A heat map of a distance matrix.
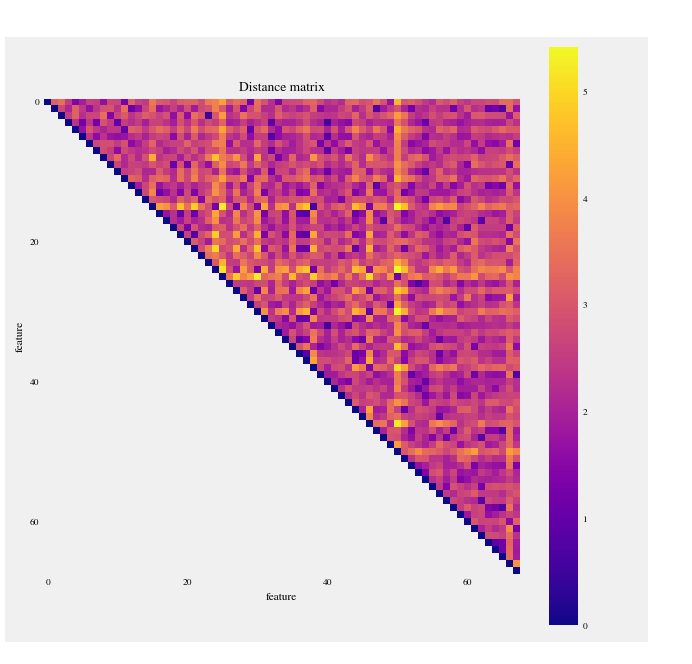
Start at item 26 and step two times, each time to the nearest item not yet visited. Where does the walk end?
41
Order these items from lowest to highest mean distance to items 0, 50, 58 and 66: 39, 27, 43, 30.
39, 43, 27, 30
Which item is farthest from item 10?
50
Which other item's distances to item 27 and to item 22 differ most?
30
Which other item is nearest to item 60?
18
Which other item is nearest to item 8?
33
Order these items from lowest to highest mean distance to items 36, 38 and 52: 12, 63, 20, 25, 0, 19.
12, 63, 19, 20, 0, 25
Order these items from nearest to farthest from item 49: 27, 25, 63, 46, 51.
63, 46, 27, 51, 25
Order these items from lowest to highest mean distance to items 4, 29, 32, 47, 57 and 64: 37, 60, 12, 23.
12, 60, 37, 23
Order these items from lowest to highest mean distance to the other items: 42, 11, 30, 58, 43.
42, 58, 43, 11, 30
